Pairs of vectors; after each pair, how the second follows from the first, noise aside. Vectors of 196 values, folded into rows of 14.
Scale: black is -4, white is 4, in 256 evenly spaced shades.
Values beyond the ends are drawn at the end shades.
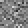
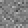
shrunk.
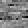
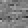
shrunk.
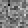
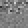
wrapped around, partly zeroed.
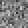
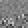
negated, partly zeroed.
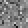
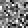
reversed, scaled up.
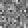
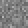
reversed, shrunk.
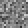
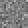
shrunk.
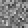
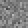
reversed, shrunk.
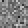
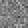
shrunk.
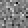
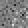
negated, partly zeroed.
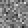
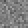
reversed, shrunk.
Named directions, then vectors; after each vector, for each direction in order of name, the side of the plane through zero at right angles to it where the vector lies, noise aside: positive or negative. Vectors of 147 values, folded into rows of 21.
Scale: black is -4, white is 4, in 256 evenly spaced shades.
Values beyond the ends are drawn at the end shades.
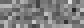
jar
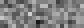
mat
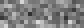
positive, negative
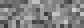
negative, positive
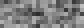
positive, positive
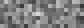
negative, negative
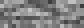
positive, negative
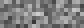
negative, negative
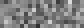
positive, positive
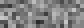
negative, positive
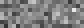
negative, positive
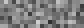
negative, negative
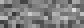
negative, positive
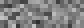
negative, positive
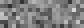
negative, positive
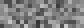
positive, positive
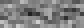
positive, negative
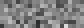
positive, positive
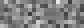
negative, negative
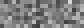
positive, positive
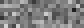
positive, negative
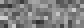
negative, positive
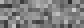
negative, positive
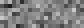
negative, positive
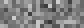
negative, negative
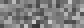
positive, positive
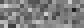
positive, negative
